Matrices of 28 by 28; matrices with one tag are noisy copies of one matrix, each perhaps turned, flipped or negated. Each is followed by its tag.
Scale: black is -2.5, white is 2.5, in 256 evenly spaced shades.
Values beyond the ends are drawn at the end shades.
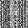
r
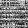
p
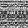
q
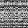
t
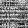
p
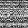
t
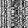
q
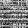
p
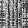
p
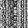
q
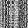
r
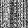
r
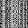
t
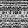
q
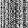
t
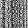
t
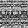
q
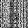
r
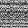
t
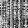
p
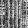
p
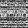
q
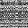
t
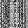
r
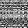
r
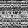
q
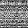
t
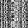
q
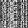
q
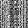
r
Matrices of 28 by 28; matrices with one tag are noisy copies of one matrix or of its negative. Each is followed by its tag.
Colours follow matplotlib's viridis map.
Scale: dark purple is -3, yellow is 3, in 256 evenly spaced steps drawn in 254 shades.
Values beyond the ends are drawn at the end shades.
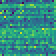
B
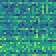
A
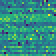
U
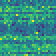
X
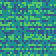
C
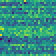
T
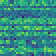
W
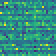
C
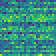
U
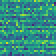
C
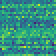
B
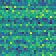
W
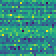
T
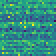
U
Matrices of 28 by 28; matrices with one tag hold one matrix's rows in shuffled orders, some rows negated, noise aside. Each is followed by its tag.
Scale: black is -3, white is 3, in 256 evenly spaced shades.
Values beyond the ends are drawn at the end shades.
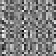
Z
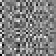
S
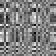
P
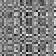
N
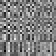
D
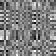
P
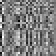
S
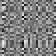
Z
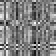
P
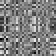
P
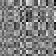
N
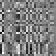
S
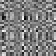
Z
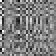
S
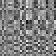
N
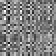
D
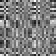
P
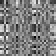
P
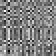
D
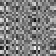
P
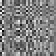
S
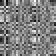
P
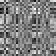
P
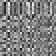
D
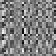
Z
